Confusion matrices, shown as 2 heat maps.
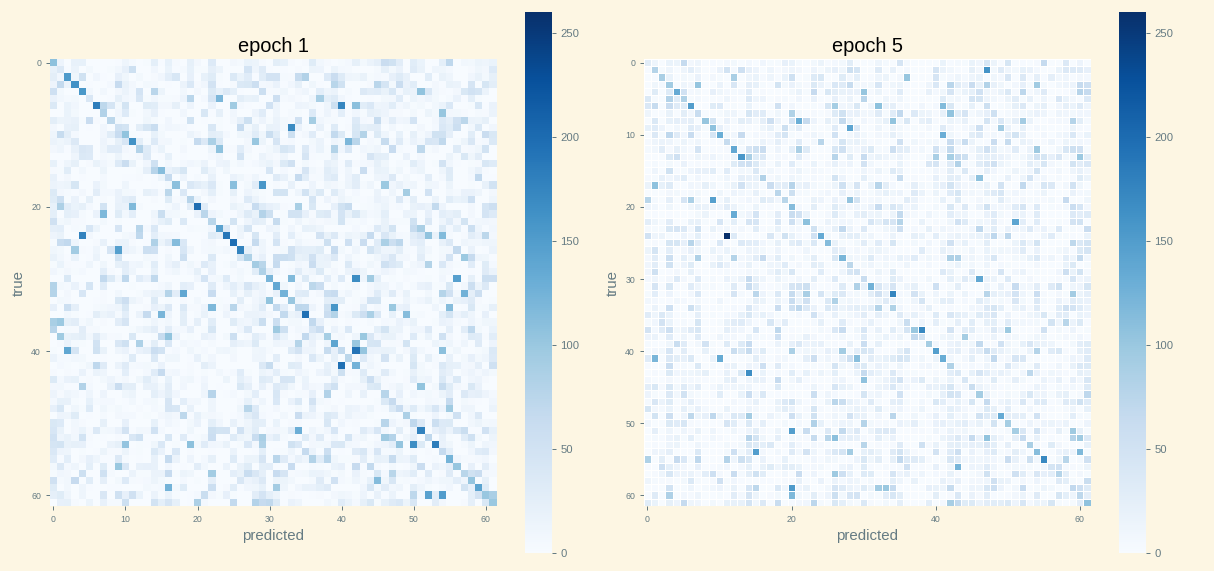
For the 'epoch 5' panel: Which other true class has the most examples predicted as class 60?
54
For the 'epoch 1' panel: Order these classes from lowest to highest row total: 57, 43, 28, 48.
43, 48, 28, 57
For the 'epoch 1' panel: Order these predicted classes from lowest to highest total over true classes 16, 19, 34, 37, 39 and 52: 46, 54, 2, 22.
54, 2, 46, 22
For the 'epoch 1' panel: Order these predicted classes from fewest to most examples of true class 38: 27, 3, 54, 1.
27, 3, 54, 1
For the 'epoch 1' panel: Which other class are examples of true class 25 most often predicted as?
17
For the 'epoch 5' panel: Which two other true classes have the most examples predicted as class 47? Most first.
1, 52
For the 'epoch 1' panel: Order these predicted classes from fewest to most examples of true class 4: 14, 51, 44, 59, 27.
27, 44, 59, 14, 51
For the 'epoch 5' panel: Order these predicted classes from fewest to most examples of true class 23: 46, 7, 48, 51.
51, 48, 7, 46
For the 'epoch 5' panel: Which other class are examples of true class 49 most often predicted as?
14
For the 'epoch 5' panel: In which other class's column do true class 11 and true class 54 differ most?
15
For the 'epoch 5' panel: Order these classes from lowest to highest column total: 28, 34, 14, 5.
5, 28, 34, 14
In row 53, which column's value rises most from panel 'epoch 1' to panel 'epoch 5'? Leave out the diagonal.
30
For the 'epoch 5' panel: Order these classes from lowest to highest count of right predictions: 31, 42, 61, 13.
42, 61, 31, 13
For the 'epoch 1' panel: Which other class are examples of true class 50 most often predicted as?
46
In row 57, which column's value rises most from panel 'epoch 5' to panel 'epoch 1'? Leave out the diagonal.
22
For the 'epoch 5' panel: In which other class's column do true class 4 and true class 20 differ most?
30
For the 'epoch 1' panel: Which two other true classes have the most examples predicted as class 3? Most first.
26, 58
